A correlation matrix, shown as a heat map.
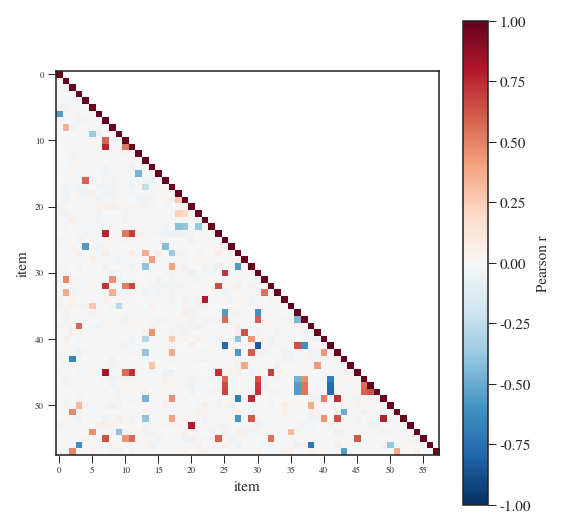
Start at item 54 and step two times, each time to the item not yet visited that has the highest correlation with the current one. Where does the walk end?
35
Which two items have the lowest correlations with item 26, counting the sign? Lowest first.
4, 16
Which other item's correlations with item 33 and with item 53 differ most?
20
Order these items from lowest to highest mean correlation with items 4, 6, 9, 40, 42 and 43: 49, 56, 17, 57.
57, 56, 17, 49
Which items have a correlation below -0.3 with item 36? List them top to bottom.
25, 30, 37, 46, 47, 48
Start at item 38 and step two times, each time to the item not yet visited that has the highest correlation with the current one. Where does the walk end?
50
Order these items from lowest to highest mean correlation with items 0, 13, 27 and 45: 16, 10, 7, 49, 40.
49, 40, 16, 10, 7
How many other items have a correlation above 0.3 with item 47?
5
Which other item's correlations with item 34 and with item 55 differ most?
22
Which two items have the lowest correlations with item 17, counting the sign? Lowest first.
27, 13
